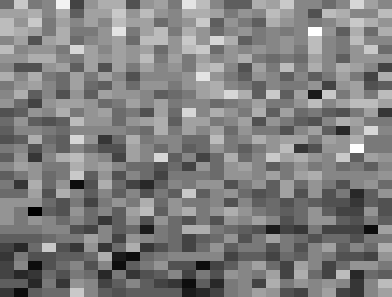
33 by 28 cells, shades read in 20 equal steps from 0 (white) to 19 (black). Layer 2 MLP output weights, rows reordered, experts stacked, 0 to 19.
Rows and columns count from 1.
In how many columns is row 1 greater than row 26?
5
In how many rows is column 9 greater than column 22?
13
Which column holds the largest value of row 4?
25
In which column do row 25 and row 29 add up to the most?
9
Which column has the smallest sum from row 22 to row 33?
28
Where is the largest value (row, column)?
24, 3
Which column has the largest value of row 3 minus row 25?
19
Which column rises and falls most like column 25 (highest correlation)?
20
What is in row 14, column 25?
6
